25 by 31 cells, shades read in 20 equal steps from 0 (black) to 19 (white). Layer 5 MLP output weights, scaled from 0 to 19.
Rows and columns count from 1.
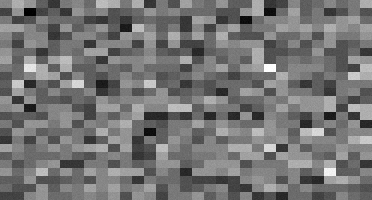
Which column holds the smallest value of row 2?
3
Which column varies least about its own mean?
25
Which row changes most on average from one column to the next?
15
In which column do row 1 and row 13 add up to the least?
5
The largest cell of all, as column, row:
23, 9
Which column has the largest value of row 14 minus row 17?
13
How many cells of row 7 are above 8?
9
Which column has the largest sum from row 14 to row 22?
11
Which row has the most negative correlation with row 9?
2
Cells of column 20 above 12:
1
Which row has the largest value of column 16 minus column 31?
16
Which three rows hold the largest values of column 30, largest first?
10, 14, 18
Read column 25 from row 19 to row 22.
11 11 13 10
